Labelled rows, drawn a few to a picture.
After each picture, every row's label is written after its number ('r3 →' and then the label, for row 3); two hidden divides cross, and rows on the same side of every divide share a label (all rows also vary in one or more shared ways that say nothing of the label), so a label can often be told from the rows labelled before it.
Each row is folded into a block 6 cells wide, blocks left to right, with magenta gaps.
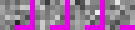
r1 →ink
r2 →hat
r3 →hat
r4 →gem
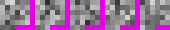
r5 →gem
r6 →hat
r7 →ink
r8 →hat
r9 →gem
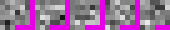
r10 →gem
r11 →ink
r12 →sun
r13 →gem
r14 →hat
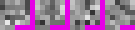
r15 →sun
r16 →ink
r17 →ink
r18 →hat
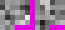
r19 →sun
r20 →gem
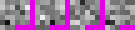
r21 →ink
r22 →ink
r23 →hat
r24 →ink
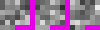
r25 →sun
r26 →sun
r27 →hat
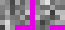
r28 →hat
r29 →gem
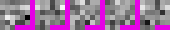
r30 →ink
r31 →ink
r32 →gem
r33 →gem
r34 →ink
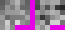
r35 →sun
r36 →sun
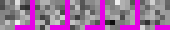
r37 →sun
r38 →sun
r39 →hat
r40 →gem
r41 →gem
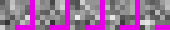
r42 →gem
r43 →ink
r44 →gem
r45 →ink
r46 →hat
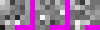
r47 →hat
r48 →ink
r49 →hat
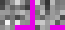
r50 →sun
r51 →hat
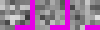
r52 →ink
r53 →sun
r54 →sun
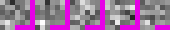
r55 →hat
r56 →hat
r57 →gem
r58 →ink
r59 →sun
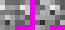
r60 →ink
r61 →gem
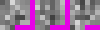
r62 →gem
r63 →ink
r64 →hat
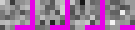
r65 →hat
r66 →ink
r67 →hat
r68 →hat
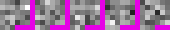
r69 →ink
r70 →gem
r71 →ink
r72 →sun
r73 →gem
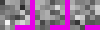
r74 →sun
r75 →ink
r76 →ink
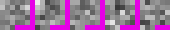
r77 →ink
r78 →hat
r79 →hat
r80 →hat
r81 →ink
